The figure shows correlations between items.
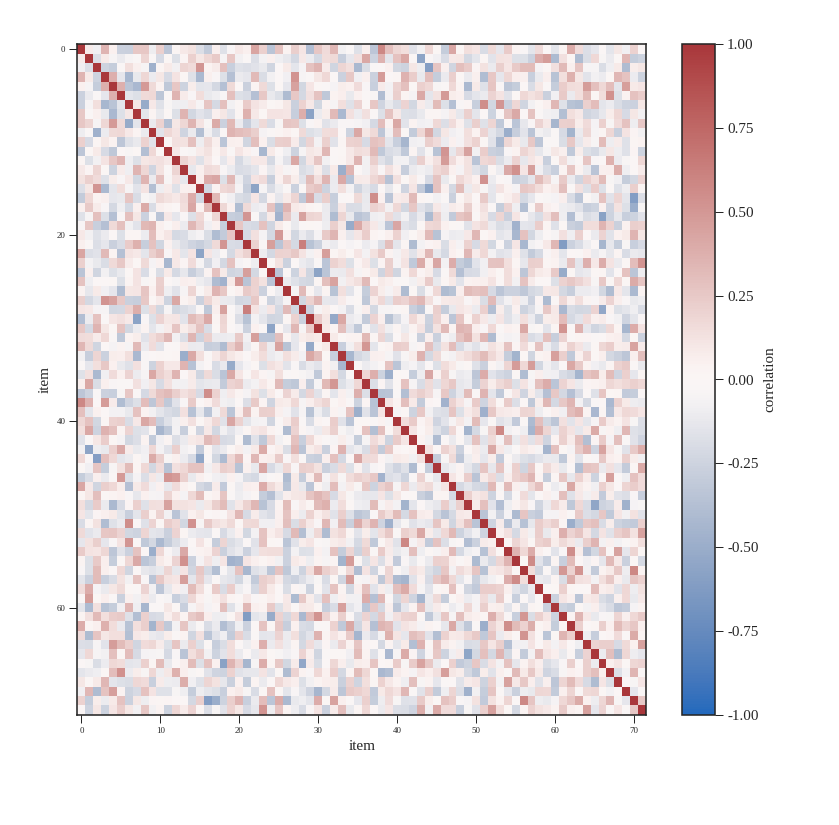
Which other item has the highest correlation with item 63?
56
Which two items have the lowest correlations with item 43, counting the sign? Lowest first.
1, 59
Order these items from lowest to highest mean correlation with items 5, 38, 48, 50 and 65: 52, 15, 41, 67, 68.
68, 52, 67, 41, 15
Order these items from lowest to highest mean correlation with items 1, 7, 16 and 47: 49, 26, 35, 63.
63, 26, 49, 35
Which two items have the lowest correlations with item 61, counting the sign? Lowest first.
21, 24
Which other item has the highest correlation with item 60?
33
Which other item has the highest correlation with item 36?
32
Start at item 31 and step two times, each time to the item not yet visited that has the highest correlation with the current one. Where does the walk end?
0
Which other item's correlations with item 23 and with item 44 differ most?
45
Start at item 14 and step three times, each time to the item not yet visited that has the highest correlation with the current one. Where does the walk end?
53
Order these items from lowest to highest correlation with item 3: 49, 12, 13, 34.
49, 13, 12, 34
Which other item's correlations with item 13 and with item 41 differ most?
57
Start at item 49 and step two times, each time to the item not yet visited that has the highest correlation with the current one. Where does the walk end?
46
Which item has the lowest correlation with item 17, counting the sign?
70
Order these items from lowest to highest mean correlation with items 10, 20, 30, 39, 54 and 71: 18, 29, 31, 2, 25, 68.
18, 29, 31, 2, 68, 25
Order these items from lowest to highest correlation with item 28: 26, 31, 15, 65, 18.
15, 31, 65, 26, 18
